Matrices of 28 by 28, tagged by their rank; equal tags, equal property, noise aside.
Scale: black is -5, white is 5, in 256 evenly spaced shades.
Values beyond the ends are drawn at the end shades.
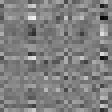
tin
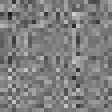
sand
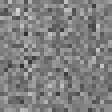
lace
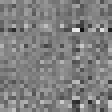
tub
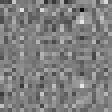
tub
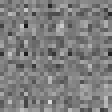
sand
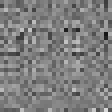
tub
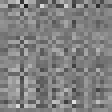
tin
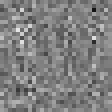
lace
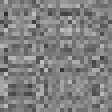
sand
